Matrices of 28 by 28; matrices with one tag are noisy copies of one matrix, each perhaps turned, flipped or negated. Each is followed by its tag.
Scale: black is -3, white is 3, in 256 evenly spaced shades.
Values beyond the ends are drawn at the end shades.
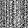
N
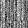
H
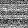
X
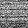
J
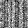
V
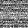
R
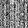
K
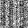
V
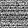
N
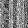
X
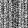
R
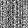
N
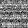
V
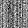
N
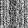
R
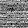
H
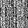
H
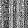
X
